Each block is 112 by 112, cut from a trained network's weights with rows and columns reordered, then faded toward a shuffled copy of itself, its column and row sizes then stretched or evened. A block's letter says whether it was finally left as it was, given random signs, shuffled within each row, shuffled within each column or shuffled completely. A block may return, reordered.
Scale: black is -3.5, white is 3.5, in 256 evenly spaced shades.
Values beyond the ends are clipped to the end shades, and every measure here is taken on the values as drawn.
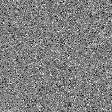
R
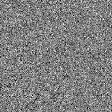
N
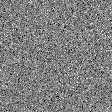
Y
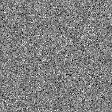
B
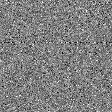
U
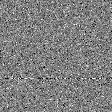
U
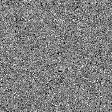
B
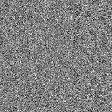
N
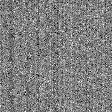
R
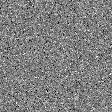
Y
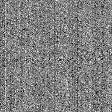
N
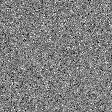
Y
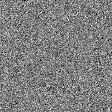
B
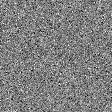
Y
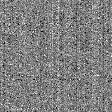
N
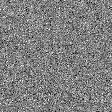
U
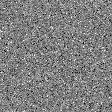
Y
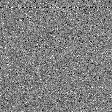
U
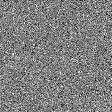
R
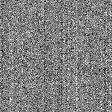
N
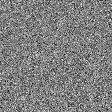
U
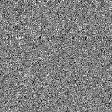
N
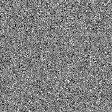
B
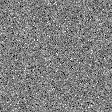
Y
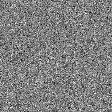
B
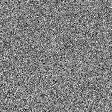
U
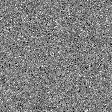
Y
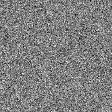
R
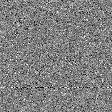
U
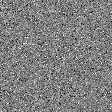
Y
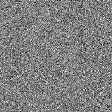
N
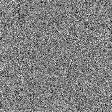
B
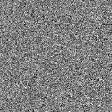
N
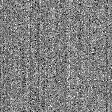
R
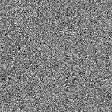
N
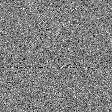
U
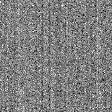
N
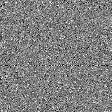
N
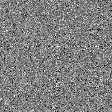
N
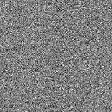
N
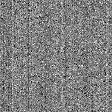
N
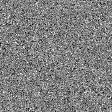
U
